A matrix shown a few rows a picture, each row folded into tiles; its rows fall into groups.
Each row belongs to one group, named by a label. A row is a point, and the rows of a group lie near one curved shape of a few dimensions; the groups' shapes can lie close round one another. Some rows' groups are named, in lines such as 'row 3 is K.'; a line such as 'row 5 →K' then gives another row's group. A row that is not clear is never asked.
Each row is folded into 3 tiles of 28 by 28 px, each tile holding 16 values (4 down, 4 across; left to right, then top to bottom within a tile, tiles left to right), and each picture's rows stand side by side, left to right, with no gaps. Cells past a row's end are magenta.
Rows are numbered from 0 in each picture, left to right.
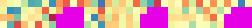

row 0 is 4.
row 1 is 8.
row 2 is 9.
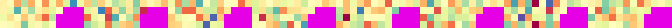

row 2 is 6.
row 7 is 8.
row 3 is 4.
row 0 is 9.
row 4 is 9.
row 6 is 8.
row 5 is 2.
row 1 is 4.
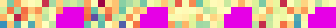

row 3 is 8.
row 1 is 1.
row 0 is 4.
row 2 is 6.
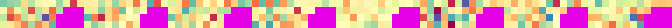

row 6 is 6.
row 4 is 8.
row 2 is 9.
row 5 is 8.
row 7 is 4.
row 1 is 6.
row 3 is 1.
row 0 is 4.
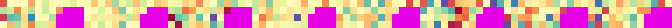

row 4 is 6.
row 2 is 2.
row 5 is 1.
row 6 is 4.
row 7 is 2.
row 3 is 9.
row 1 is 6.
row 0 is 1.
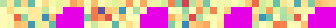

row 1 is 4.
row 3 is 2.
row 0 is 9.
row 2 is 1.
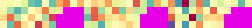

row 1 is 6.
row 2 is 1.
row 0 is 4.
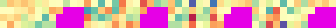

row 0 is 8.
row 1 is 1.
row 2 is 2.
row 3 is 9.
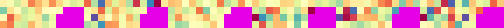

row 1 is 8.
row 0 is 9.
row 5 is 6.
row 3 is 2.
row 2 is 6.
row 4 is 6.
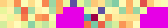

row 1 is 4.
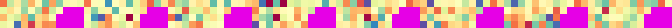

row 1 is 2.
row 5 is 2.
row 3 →1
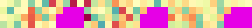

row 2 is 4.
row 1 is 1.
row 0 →6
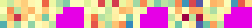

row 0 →4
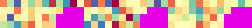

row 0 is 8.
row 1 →1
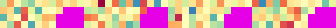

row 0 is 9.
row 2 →9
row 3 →1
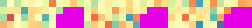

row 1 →4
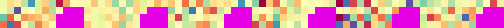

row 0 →4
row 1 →6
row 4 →1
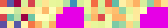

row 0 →1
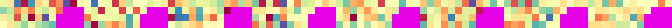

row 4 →4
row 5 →4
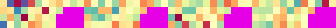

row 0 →1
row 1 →1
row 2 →4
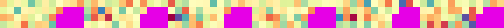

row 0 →4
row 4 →6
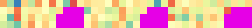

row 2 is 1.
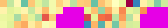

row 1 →4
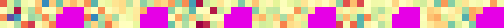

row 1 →2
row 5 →9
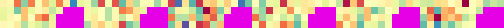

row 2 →1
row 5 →4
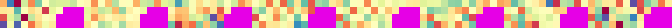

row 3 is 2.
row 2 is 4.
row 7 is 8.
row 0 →1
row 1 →6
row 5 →4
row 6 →8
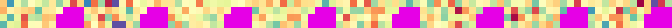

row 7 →6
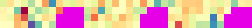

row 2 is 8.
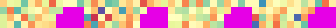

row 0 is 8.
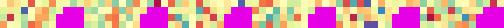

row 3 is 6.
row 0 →9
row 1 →6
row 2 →1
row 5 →4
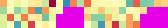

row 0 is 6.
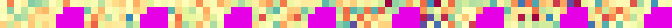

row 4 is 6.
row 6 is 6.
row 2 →9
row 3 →9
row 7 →4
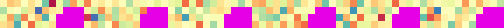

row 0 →6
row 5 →4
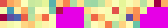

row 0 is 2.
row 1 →4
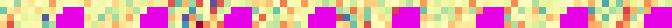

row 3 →9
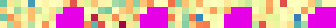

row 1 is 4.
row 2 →1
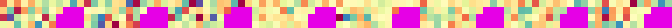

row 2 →6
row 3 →6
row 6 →9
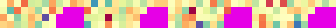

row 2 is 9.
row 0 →6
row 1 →2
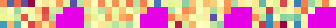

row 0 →1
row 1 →9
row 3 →8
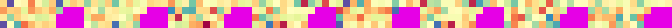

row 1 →9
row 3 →8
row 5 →8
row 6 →4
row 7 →4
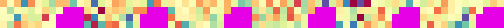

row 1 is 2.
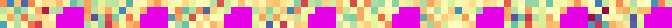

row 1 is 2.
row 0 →1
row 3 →6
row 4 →1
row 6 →2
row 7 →2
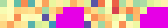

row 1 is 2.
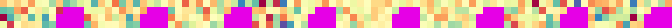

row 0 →2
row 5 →8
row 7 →1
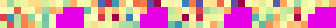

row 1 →6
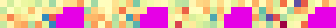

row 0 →4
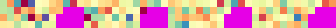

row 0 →6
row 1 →2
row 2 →6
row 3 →4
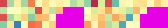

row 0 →1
